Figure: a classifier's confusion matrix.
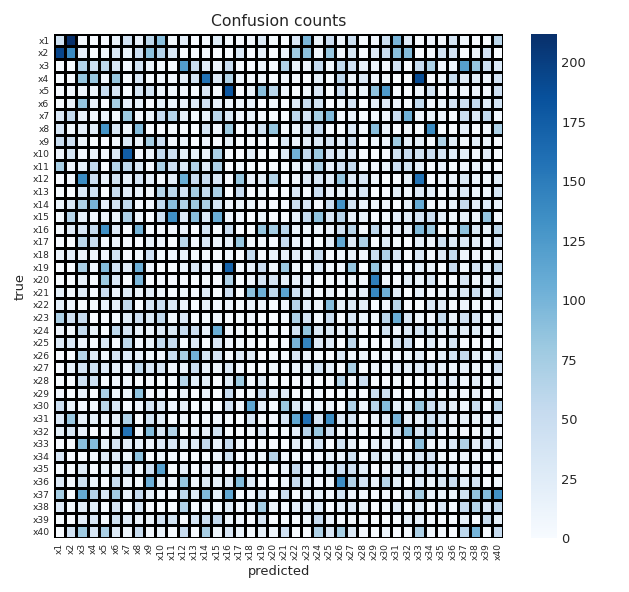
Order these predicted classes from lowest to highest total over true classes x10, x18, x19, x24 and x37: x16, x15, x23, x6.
x23, x15, x6, x16
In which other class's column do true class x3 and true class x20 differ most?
x29
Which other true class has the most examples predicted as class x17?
x36
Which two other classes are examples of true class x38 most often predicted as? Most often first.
x19, x12
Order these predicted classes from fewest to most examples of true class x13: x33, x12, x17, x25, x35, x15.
x35, x25, x33, x12, x17, x15
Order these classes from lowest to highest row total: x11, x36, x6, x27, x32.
x27, x6, x11, x32, x36
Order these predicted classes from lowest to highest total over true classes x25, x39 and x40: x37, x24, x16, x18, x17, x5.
x18, x17, x16, x37, x5, x24
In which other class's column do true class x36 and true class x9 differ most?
x26
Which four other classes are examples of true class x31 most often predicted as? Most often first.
x23, x25, x22, x2
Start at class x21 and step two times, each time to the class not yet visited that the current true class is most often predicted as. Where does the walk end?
x8
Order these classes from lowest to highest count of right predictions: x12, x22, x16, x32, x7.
x16, x22, x7, x32, x12
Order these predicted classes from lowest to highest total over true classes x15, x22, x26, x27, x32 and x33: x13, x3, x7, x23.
x23, x3, x13, x7
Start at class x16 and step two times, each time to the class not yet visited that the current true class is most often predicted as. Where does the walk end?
x30
